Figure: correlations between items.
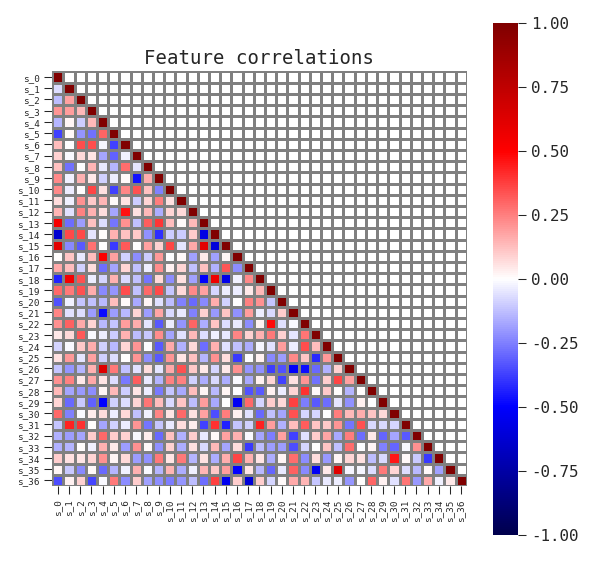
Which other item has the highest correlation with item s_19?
s_22
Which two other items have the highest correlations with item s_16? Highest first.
s_4, s_34
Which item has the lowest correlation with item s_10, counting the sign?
s_5
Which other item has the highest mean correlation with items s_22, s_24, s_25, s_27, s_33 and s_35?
s_7
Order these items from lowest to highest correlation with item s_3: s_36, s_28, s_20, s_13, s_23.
s_36, s_28, s_20, s_23, s_13
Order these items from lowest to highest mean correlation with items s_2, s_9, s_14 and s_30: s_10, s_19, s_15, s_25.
s_15, s_10, s_25, s_19
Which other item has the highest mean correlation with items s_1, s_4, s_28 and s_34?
s_16
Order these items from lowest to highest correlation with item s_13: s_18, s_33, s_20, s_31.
s_18, s_31, s_20, s_33
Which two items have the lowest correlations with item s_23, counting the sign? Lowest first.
s_35, s_25
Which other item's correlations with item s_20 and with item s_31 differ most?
s_27
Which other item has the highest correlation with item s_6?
s_12
